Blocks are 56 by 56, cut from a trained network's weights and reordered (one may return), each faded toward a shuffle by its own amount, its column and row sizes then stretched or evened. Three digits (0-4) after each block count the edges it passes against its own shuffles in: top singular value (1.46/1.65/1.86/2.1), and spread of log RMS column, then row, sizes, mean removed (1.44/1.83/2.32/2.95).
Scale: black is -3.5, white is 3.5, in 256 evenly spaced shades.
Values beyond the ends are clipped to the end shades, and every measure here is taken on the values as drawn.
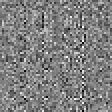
3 3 0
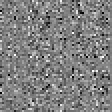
0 4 2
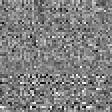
3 0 4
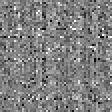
1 0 2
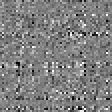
2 3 4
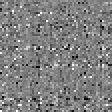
0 1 2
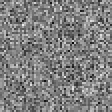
3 1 1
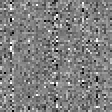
0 4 1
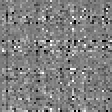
1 2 3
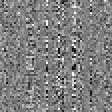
3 4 0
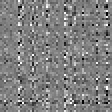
3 4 2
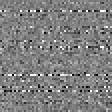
3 0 4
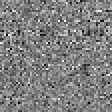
1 0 3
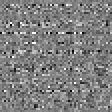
1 0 4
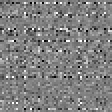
2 2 4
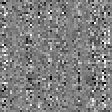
1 4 1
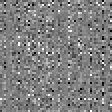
0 4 2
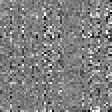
2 4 2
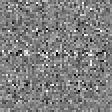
0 2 3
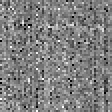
1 2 1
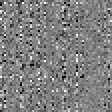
0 4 1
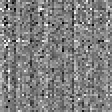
3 2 1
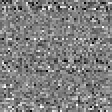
0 0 3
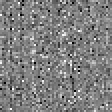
0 2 0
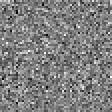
1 1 1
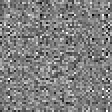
4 3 2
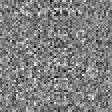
4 3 2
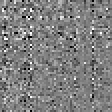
1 3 3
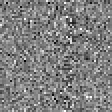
0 2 0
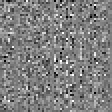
0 4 2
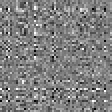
4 3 3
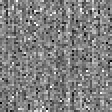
1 0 0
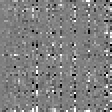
1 4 3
